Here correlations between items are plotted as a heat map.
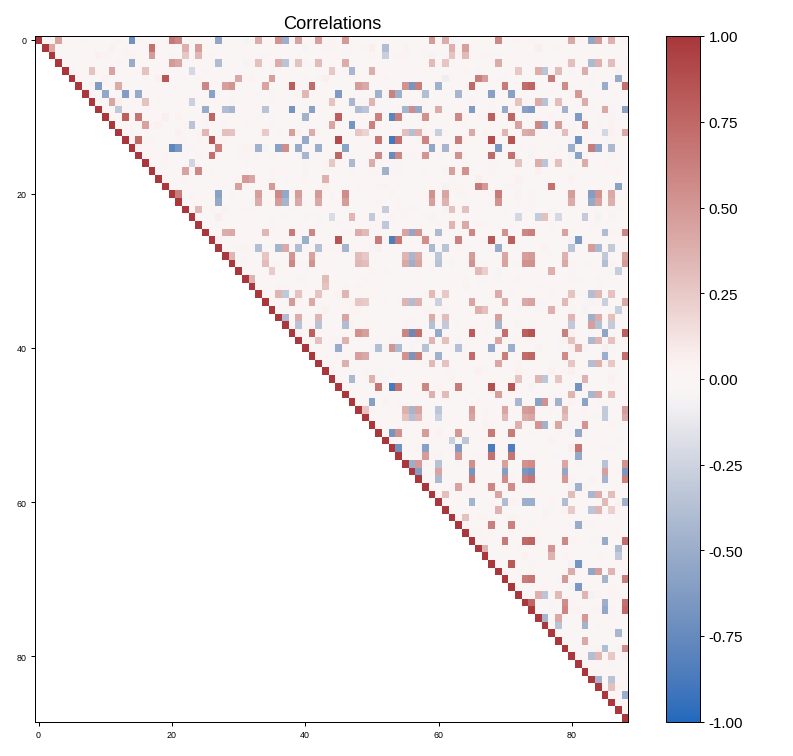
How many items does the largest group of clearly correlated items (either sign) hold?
22
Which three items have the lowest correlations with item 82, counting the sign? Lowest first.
47, 76, 23
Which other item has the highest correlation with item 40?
53
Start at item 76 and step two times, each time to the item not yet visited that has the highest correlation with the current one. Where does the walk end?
23
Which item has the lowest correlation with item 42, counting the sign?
14
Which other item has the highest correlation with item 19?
5
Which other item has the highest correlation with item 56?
9
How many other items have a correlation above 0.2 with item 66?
6
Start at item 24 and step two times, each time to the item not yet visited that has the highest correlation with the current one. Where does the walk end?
1
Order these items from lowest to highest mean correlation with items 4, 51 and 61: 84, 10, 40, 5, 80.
40, 5, 80, 84, 10
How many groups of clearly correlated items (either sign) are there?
7
